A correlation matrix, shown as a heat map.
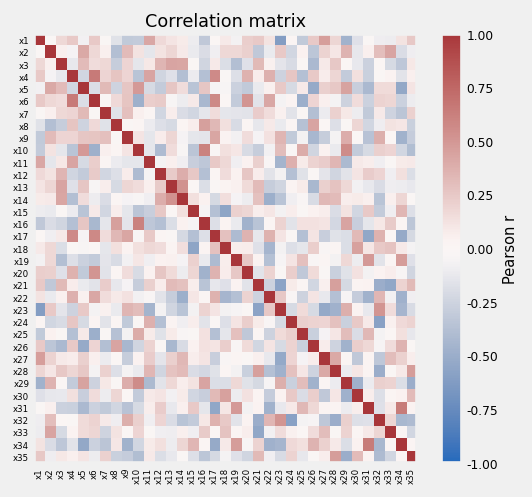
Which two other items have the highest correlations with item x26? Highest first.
x8, x34
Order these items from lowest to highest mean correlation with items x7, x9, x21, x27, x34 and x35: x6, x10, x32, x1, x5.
x32, x10, x6, x5, x1
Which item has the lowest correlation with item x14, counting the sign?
x22
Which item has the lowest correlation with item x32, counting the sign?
x24
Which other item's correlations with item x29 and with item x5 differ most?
x35
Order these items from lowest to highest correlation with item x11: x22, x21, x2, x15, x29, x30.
x29, x15, x2, x22, x30, x21
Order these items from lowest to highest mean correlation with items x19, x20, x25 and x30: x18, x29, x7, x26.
x7, x29, x26, x18
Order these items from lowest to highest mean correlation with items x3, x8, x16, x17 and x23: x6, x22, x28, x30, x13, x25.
x28, x25, x13, x30, x6, x22
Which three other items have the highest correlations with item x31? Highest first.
x34, x19, x25
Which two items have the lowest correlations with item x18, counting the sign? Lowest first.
x15, x22
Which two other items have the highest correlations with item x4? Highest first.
x6, x17
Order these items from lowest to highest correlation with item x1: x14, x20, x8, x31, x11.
x8, x31, x14, x20, x11
